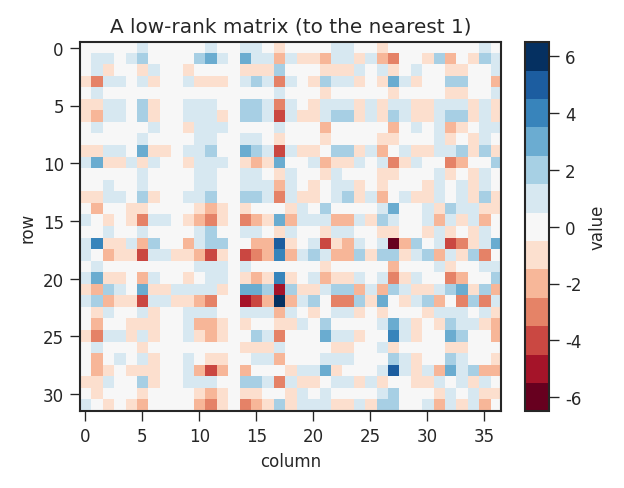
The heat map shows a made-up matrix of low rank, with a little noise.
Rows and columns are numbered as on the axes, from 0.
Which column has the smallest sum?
17
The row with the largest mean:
21
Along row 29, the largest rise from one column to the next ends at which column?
18
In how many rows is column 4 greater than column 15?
10
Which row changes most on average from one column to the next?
22
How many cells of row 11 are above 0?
9
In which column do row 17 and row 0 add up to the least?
27
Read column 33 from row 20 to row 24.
-2 3 -3 1 1
